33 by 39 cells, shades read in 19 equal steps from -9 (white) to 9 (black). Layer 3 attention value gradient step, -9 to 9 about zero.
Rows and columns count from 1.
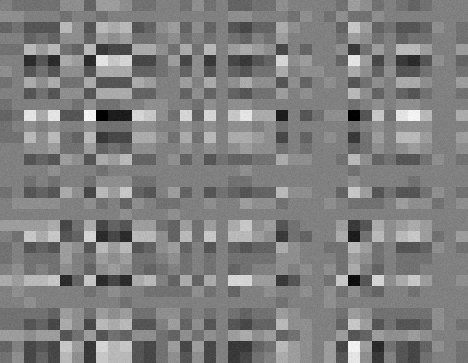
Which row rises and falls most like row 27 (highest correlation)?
25
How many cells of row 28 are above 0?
2
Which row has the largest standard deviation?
11
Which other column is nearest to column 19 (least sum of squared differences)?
38
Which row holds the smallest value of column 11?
6
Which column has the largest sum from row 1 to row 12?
1
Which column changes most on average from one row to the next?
30
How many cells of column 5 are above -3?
26
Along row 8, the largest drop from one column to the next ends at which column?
12
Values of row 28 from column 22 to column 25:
0 0 1 0
